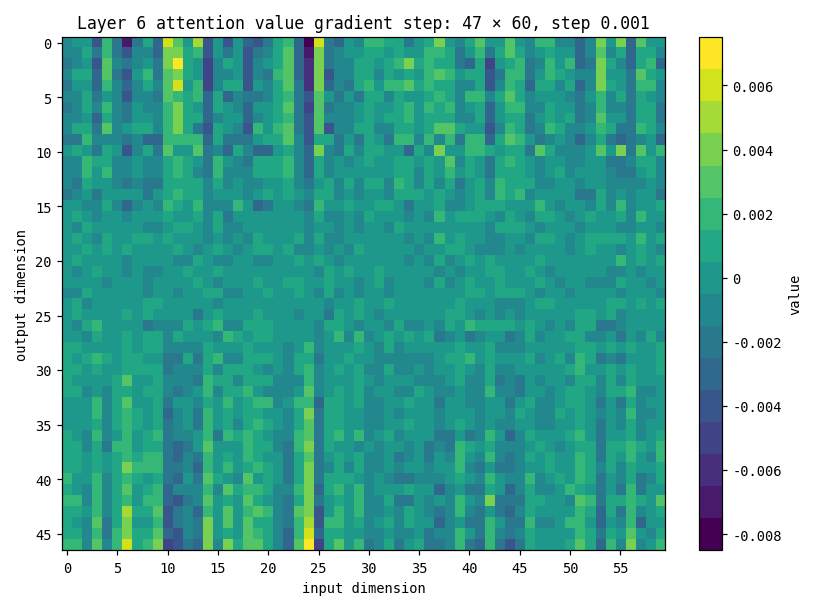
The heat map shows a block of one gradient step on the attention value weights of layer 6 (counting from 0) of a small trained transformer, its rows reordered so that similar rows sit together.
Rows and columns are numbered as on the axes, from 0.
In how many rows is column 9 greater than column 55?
24
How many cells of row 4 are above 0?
29
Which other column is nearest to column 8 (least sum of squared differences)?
1
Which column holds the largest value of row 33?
6
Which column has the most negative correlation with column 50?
40
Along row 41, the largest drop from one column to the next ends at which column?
25
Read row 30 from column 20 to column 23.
-0.001 0 -0.001 0.001
